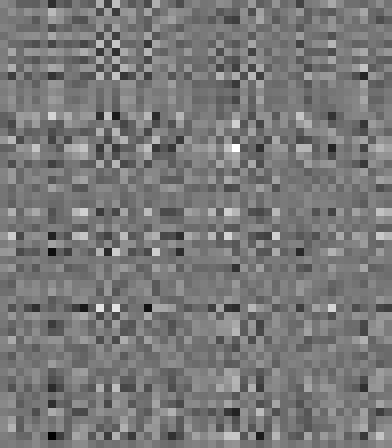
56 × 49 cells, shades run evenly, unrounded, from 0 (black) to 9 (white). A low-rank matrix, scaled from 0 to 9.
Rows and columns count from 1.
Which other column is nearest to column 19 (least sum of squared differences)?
11
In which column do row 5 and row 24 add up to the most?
7
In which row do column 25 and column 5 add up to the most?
19
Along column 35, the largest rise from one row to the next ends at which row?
30
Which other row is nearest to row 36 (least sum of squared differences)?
37
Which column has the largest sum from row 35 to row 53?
15
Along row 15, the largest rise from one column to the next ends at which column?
14
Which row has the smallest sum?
39
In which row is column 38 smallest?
32
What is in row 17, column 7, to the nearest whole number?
3
